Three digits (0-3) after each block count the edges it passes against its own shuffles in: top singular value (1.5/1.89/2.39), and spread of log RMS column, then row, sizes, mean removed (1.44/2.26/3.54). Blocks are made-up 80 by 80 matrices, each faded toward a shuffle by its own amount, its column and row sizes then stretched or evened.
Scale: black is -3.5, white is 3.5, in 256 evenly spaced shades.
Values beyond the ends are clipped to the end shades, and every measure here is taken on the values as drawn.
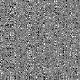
2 2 0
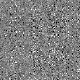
0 2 1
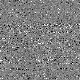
0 0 2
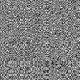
3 1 0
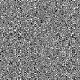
2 1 0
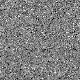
0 0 1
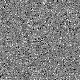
1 0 0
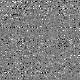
0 1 2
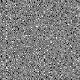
2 1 0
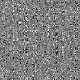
2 2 0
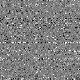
2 0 2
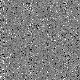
1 1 0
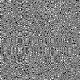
3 1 0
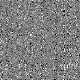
1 2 0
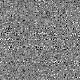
0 1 2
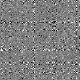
2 2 2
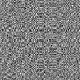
3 1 1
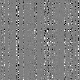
1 3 1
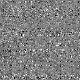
0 1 2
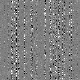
1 3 0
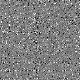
1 1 1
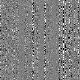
1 3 0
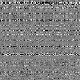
3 0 3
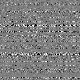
2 0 3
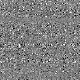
1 1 2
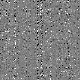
0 2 1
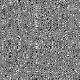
2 1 0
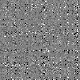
1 2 2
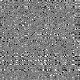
3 1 2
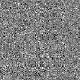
2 1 1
